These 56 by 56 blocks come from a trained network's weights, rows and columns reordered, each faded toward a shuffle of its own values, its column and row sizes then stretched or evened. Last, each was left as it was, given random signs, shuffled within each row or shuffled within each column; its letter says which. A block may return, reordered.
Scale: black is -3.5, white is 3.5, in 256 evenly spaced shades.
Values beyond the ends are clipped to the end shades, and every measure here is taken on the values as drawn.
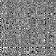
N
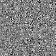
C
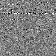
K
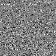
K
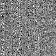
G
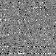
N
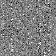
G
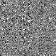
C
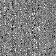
G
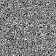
K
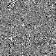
C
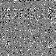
C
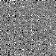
C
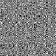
N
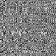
N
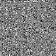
C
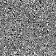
G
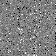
G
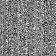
G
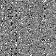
G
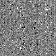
G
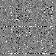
N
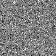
G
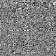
C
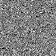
K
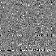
N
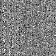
G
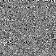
C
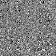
C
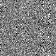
G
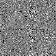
C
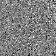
G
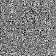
C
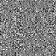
N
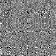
N
